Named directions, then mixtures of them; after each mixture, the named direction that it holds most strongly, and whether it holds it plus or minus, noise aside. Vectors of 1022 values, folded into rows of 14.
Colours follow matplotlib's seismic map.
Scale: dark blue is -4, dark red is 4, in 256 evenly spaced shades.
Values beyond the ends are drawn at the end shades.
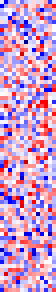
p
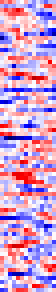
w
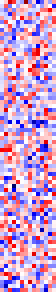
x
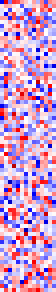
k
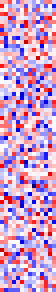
p, minus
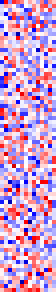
k, plus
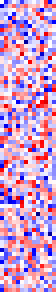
p, plus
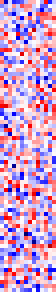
k, minus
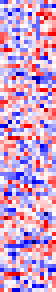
w, minus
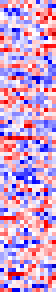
w, minus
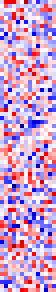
x, plus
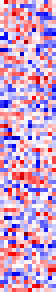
w, plus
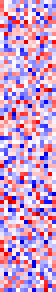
p, minus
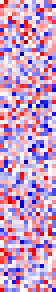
p, minus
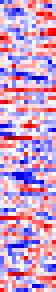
w, minus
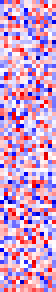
k, plus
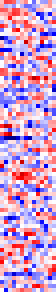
w, plus
